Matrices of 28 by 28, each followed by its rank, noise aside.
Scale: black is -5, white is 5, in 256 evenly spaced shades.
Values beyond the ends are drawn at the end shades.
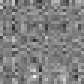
four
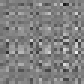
two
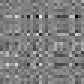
two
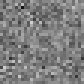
eight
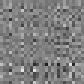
three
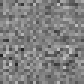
six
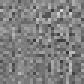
four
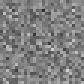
eight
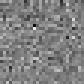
six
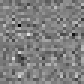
six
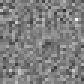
eight
